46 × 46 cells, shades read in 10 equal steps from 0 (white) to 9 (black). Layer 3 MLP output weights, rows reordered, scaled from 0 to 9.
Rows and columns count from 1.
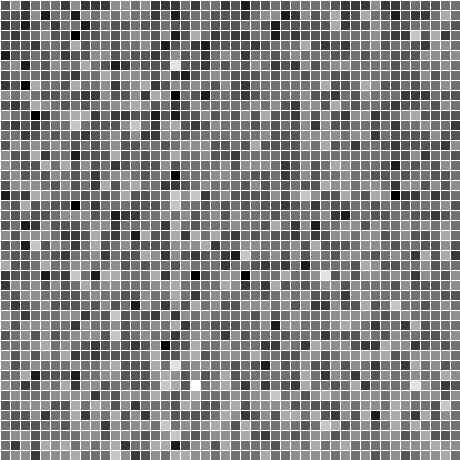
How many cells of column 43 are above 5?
18
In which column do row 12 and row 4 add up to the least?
42
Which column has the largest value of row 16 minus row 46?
8
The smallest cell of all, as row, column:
39, 20
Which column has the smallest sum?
37
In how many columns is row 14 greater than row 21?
12
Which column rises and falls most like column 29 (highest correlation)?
40
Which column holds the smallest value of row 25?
4
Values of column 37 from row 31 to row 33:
3 4 5
